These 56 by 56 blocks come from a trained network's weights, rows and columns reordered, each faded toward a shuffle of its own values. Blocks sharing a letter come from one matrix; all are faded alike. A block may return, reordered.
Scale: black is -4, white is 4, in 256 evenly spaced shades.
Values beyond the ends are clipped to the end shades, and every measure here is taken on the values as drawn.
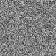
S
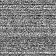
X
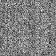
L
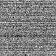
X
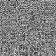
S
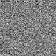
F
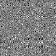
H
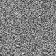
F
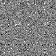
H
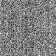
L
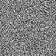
S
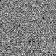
F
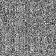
L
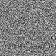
S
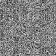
L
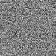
F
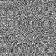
F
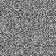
S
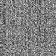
L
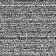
X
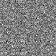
F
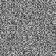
S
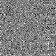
H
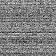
X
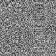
S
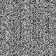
L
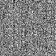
L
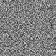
S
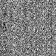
L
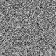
S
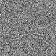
F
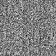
L
